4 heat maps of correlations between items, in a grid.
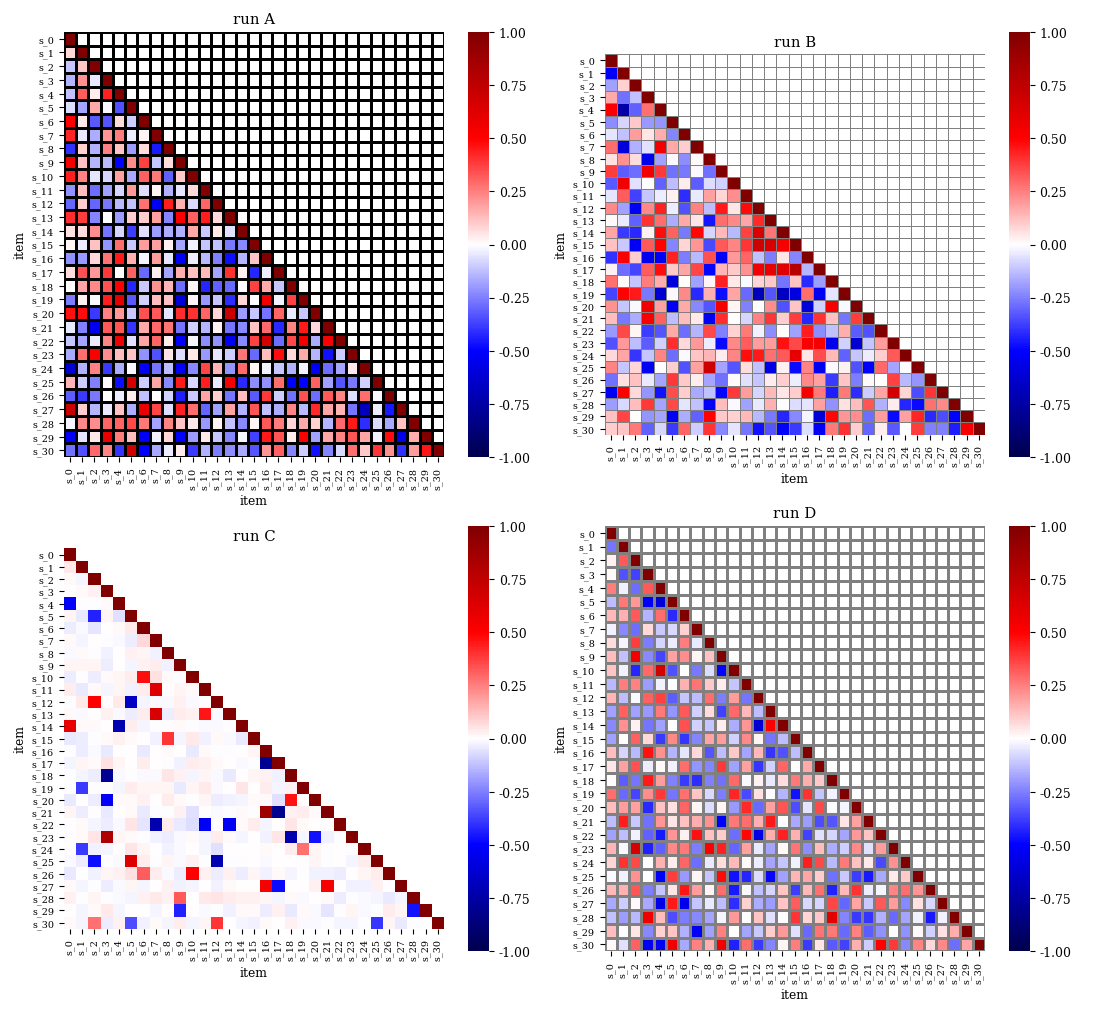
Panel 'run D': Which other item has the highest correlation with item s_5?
s_30
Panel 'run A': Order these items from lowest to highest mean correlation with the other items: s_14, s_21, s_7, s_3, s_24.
s_24, s_14, s_21, s_7, s_3
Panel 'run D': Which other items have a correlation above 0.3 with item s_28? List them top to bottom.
s_3, s_15, s_18
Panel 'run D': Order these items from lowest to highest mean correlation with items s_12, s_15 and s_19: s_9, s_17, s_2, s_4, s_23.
s_17, s_9, s_2, s_23, s_4
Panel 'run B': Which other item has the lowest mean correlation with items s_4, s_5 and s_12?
s_19
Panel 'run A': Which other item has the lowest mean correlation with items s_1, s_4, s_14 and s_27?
s_30
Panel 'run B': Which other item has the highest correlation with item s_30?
s_29
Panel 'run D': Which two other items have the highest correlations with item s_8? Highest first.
s_23, s_2
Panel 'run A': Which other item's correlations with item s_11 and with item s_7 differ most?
s_12
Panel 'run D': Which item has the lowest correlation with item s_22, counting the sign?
s_12
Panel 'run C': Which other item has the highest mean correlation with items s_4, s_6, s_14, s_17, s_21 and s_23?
s_3
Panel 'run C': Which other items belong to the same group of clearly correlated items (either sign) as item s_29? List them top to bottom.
s_9, s_28
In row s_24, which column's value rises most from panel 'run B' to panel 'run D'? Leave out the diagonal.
s_2
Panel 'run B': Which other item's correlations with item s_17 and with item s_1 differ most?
s_4
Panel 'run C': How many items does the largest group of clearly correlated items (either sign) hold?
5
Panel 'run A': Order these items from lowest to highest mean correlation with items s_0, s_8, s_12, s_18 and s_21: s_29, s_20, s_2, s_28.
s_2, s_29, s_28, s_20
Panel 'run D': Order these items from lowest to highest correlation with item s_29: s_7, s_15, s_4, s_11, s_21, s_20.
s_7, s_21, s_11, s_15, s_4, s_20
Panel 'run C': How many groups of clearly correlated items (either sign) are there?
9
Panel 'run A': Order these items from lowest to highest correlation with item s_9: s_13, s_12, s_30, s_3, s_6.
s_3, s_30, s_12, s_6, s_13
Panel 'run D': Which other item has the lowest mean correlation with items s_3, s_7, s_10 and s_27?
s_2
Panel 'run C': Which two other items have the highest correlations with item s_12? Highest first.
s_2, s_30
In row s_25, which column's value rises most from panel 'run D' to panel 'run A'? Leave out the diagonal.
s_13
